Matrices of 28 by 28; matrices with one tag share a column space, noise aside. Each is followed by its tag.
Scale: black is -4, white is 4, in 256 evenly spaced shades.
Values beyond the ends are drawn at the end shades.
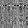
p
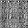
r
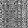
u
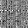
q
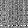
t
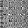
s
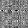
q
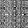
s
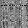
p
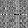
s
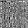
r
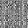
p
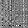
t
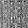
r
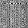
u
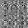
p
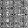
s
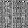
r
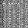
u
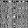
r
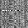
q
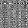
u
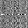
s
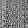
t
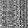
t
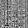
t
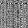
u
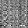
t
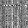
p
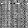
u
